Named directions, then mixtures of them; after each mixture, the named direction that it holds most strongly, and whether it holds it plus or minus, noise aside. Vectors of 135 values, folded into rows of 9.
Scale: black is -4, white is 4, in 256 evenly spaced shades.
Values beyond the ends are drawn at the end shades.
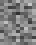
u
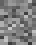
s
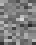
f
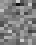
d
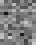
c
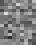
c, minus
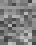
s, minus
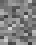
s, plus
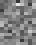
d, minus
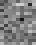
d, minus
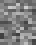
u, minus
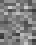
u, minus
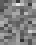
d, minus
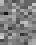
c, plus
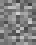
u, minus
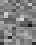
f, plus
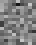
d, plus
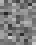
c, plus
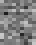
c, plus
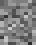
s, plus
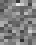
d, minus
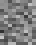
s, minus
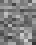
c, minus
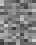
f, plus
